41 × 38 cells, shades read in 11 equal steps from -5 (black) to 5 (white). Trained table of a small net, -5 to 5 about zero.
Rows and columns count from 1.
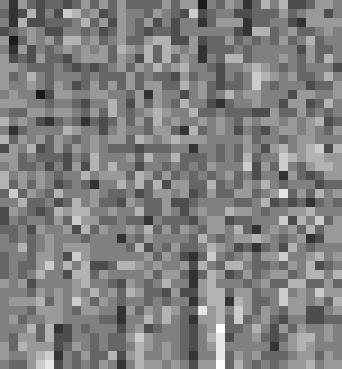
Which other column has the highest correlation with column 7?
31
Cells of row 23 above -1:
17
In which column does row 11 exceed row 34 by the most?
26
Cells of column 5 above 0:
15
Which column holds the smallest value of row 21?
11
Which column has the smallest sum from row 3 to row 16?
2
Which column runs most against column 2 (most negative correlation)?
22
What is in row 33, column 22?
-2
